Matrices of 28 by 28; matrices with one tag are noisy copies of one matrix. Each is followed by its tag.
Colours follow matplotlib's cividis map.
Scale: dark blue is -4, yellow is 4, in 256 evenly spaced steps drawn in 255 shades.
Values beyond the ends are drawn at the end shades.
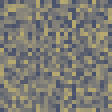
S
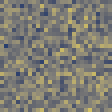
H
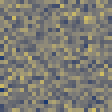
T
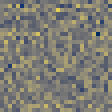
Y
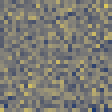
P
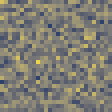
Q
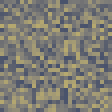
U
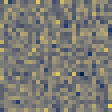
S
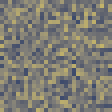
H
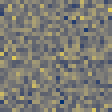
T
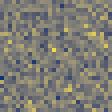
Y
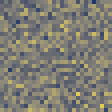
P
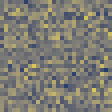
P
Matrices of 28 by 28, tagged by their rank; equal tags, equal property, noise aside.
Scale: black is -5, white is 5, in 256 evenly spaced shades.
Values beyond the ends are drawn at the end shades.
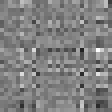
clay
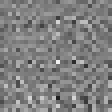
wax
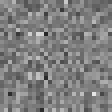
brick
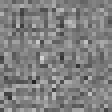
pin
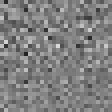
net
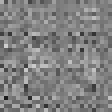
net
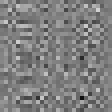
brick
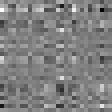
clay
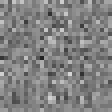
net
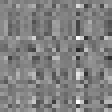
clay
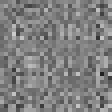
wax
